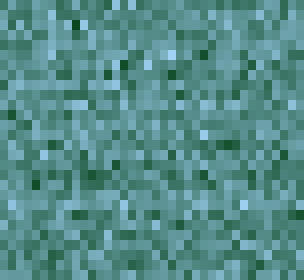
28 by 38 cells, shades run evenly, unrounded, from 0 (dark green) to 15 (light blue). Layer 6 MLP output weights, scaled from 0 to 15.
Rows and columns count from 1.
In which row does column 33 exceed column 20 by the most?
2
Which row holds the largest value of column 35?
6
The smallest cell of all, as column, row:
10, 3
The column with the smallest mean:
32
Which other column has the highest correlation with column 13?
5
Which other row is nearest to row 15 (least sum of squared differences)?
26
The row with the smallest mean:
18
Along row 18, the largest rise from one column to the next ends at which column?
27
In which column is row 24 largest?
14
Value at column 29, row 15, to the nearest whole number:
1
